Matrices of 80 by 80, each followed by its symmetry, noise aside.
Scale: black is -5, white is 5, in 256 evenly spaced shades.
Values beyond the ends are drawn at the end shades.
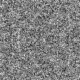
mirrored top to bottom.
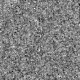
no symmetry.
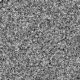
symmetric.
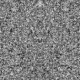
mirrored left to right.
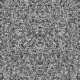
mirrored left to right.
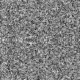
mirrored top to bottom.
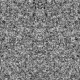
mirrored left to right.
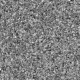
symmetric.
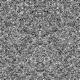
mirrored left to right.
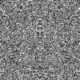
mirrored left to right.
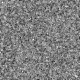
symmetric.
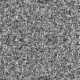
mirrored top to bottom.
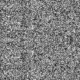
mirrored top to bottom.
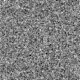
mirrored top to bottom.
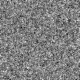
no symmetry.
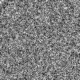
symmetric.
